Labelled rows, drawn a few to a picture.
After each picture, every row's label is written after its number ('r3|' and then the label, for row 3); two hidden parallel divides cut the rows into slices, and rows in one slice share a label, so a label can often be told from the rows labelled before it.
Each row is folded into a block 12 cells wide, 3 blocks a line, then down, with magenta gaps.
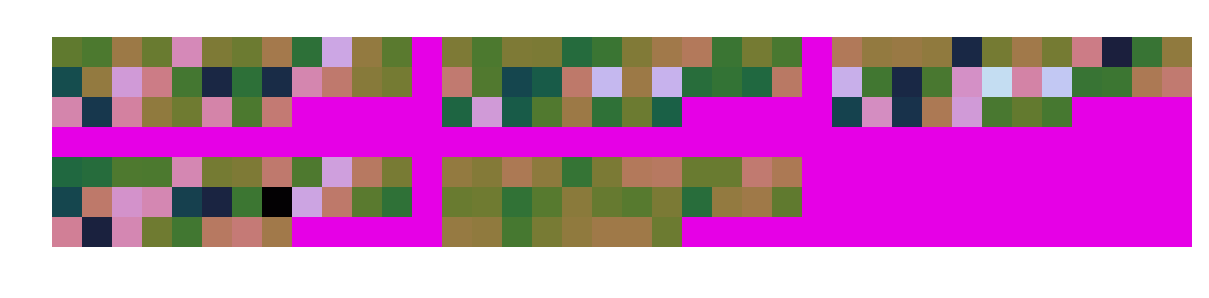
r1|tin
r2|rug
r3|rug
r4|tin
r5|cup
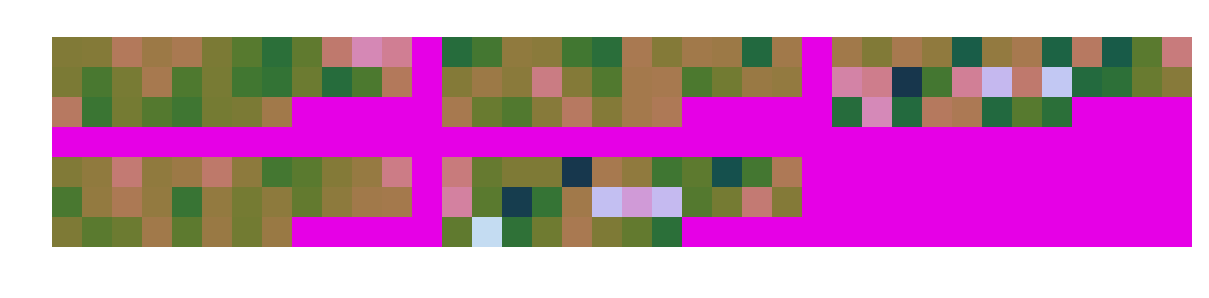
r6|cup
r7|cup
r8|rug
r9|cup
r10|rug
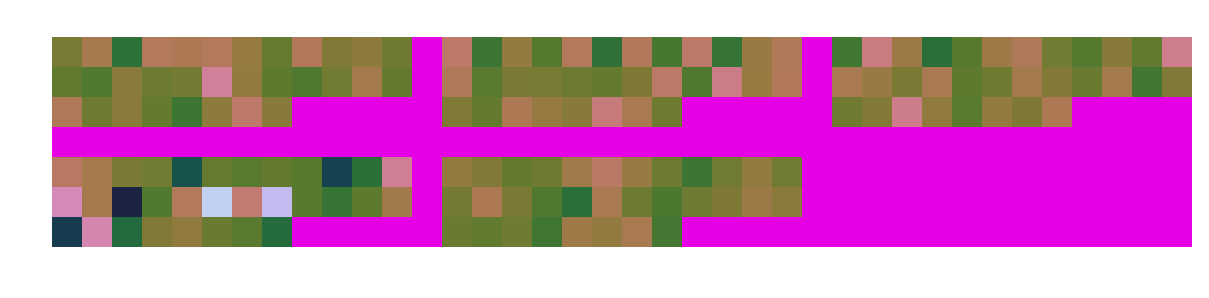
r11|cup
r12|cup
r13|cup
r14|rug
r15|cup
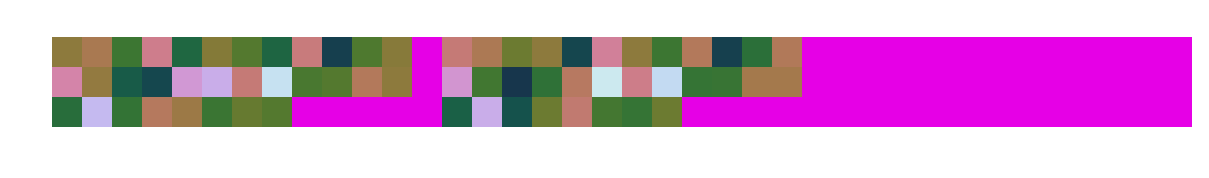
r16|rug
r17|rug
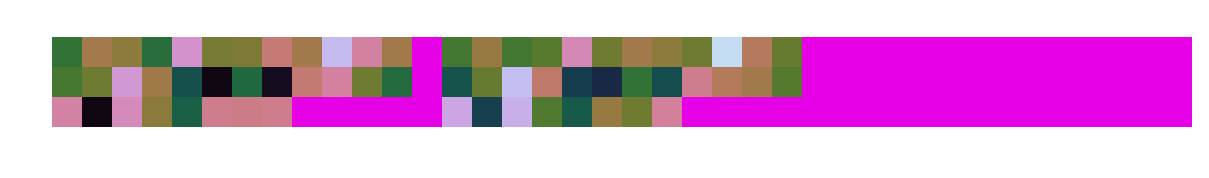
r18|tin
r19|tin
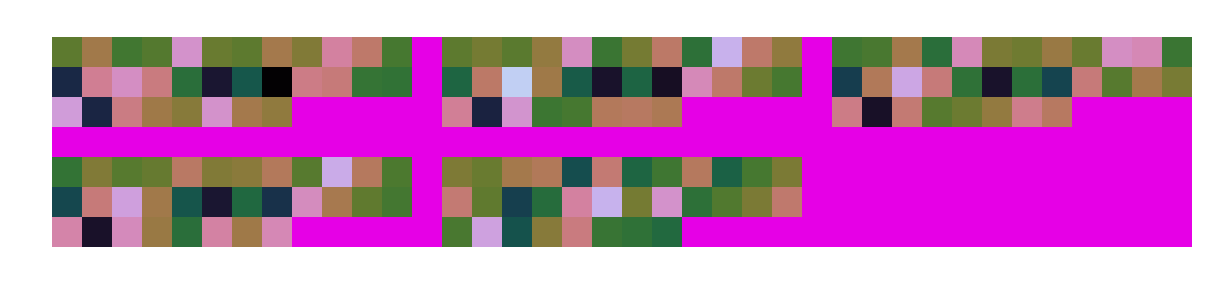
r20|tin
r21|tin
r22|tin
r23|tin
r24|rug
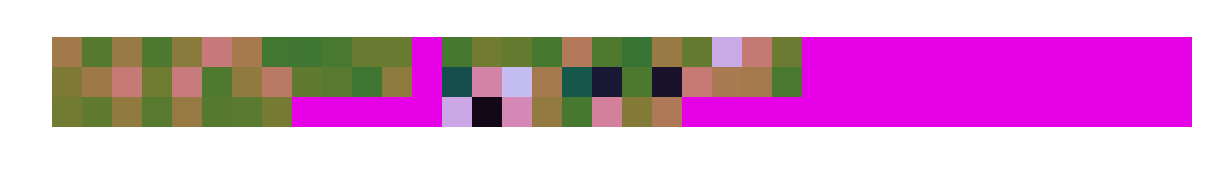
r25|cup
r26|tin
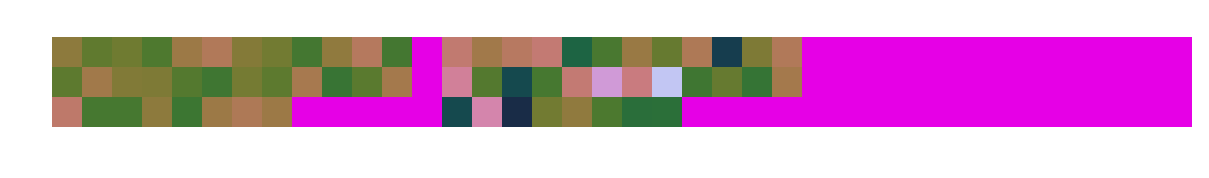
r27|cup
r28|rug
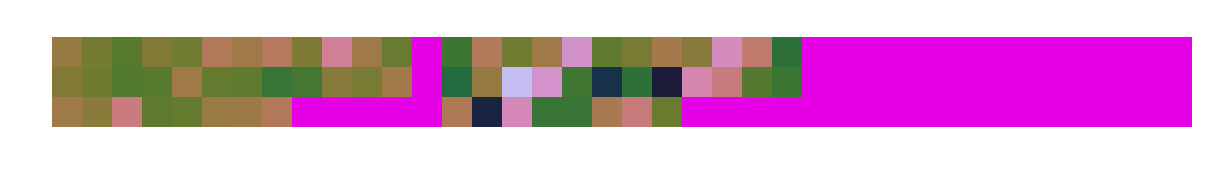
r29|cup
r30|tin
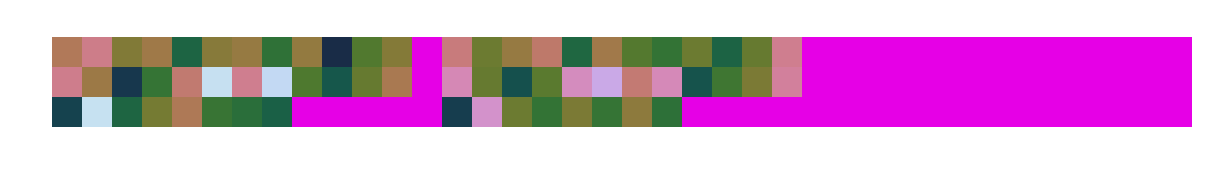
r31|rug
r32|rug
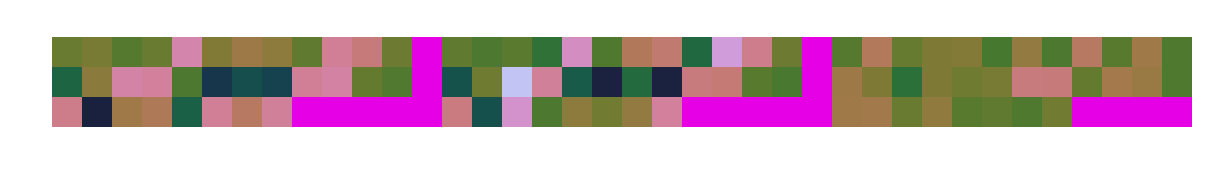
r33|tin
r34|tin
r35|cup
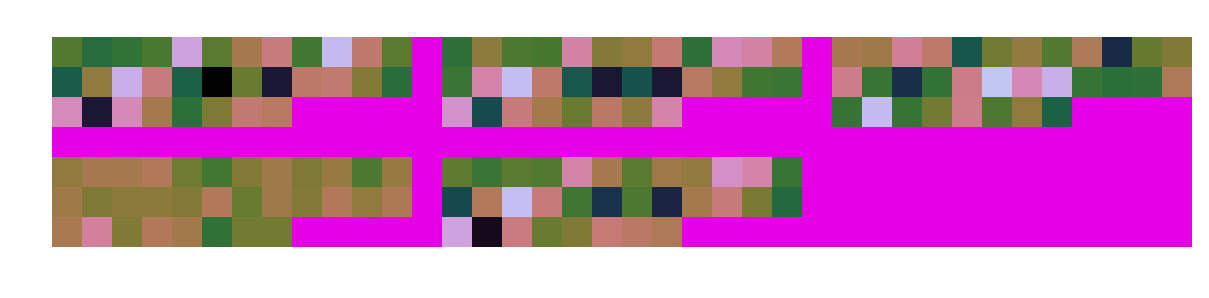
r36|tin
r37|tin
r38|rug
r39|cup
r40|tin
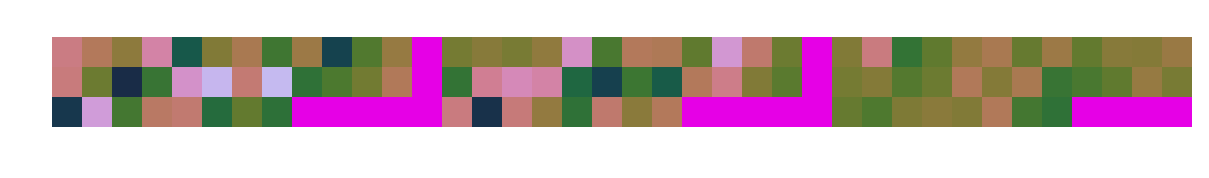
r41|rug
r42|tin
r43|cup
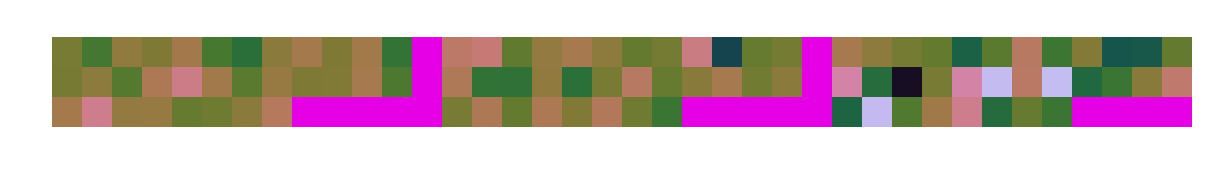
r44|cup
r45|cup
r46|rug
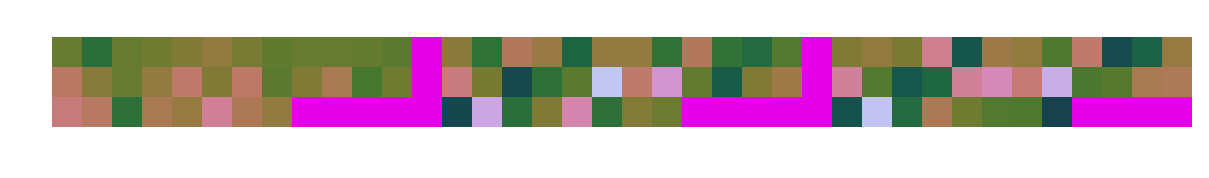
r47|cup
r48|rug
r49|rug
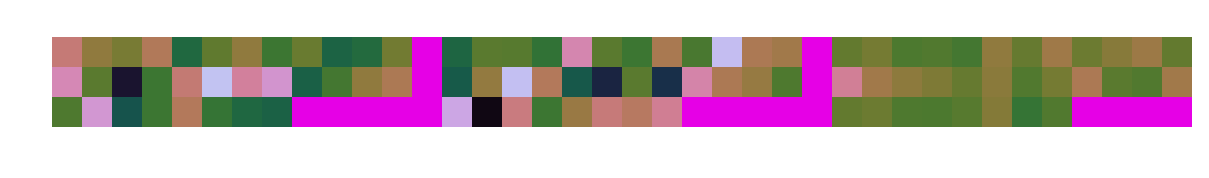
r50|rug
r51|tin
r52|cup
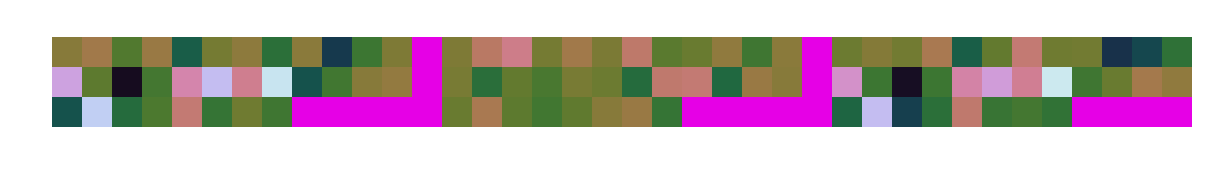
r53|rug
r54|cup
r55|rug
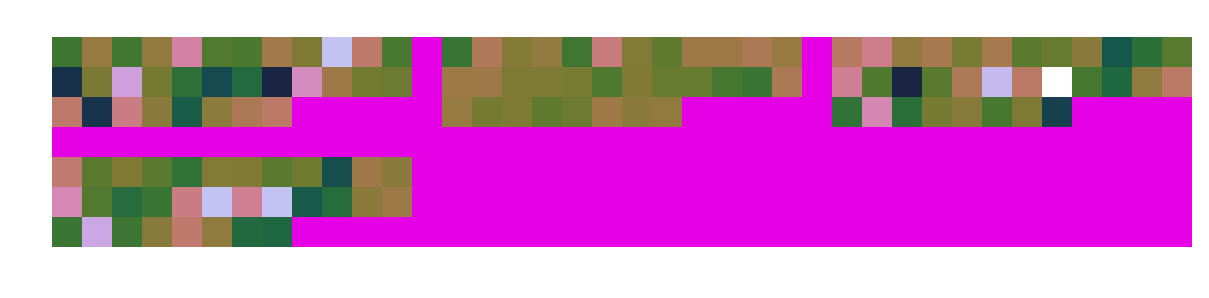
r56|tin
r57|cup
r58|rug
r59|rug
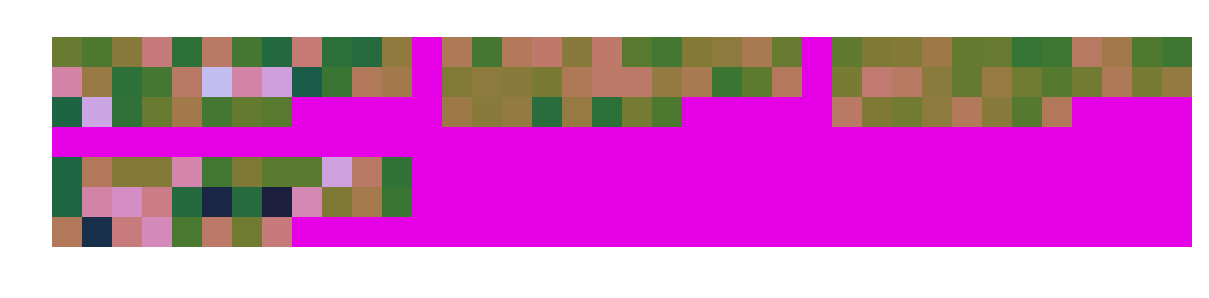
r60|rug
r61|cup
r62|cup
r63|tin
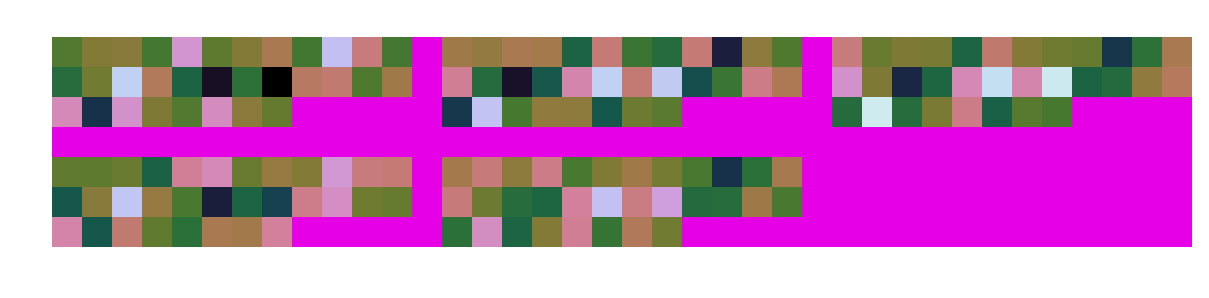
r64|tin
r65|rug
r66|rug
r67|tin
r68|rug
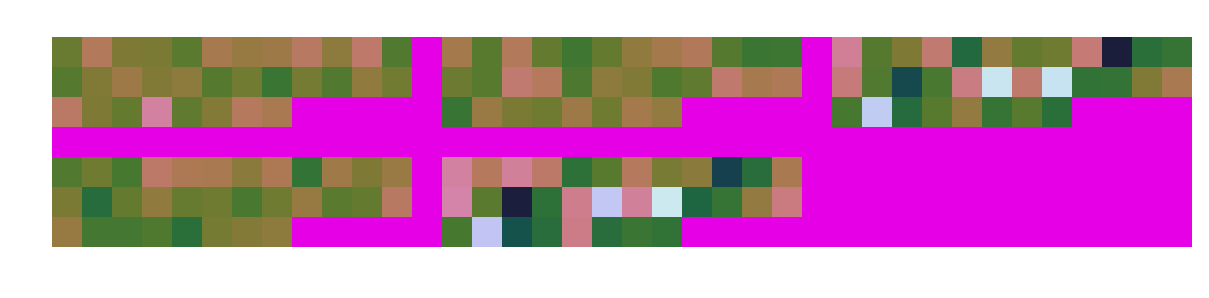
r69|cup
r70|cup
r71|rug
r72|cup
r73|rug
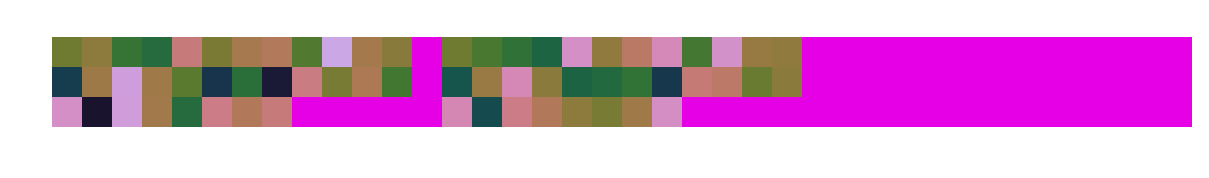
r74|tin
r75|tin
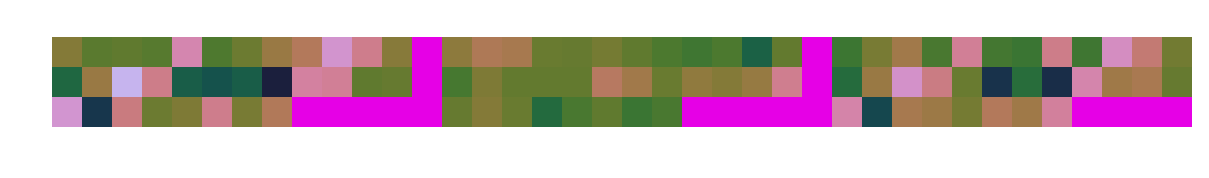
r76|tin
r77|cup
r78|tin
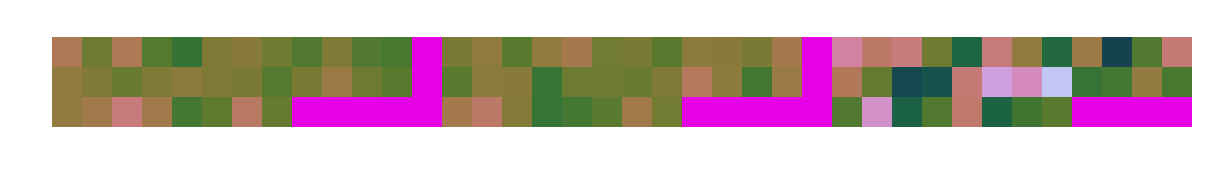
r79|cup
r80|cup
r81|rug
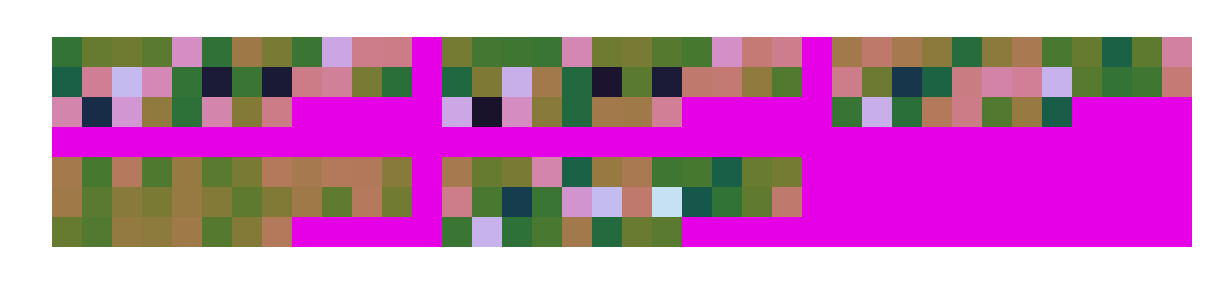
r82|tin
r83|tin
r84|rug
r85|cup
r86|rug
